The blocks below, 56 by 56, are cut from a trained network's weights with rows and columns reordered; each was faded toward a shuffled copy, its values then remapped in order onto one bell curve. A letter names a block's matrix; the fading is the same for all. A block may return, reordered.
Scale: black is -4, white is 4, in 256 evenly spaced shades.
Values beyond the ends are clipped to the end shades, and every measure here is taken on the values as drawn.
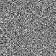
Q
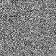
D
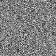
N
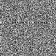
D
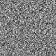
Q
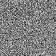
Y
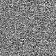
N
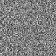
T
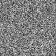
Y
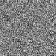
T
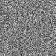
Q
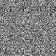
Q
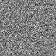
N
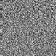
T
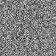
D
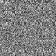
T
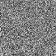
N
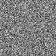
N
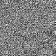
T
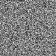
Y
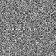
D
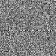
D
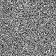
Q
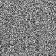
D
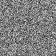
Y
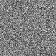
Q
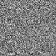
T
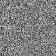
N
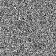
Y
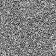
Y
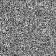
Y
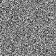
Q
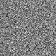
Q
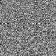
D
